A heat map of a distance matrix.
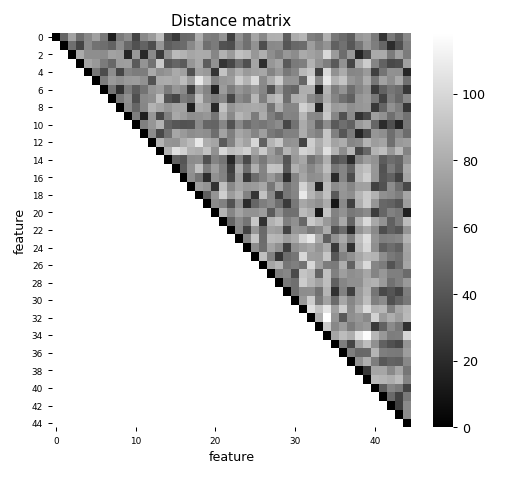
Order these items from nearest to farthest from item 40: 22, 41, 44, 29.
44, 41, 29, 22
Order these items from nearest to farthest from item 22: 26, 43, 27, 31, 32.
43, 26, 32, 31, 27
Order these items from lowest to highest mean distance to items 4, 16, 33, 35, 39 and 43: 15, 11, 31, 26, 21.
11, 15, 26, 21, 31
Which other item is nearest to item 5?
12
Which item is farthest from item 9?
34
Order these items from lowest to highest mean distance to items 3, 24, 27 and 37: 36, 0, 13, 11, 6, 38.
6, 0, 11, 36, 38, 13
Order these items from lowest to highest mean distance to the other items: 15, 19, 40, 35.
35, 19, 40, 15
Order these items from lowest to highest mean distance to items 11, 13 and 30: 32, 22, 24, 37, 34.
37, 22, 24, 32, 34
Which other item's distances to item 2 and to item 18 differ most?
38
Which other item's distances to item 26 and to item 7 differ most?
0
